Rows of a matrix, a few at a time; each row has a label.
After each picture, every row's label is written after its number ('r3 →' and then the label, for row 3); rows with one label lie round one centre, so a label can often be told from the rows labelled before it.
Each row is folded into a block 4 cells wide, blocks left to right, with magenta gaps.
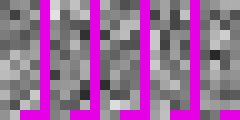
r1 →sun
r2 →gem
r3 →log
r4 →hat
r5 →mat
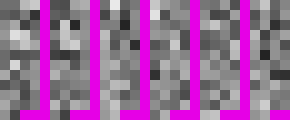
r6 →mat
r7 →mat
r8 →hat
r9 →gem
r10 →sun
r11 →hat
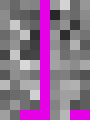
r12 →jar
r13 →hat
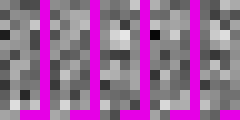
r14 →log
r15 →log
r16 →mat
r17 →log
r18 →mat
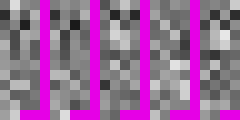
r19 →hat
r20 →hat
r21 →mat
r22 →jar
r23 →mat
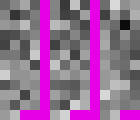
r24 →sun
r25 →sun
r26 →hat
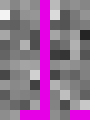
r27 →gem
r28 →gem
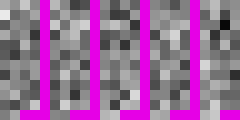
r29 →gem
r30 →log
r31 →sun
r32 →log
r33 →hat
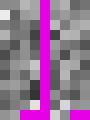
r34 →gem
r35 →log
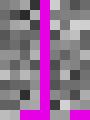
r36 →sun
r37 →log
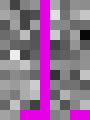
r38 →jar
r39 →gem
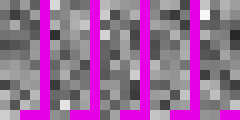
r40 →sun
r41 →log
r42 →gem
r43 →sun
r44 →gem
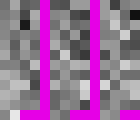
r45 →hat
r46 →jar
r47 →jar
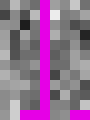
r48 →hat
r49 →gem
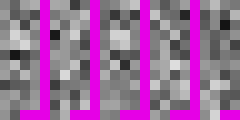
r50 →mat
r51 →log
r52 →mat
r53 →jar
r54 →hat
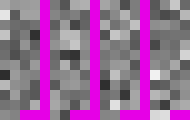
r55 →gem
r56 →mat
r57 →log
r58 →sun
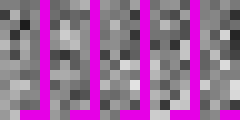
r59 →hat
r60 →mat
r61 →jar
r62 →sun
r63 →jar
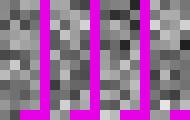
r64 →mat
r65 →log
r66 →sun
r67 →log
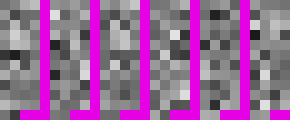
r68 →mat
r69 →gem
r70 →mat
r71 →jar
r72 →sun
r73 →log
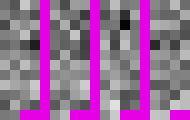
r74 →jar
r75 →jar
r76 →hat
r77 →sun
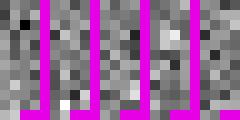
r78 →hat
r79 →log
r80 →jar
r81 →mat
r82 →log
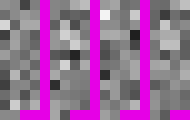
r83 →log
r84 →mat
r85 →gem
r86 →mat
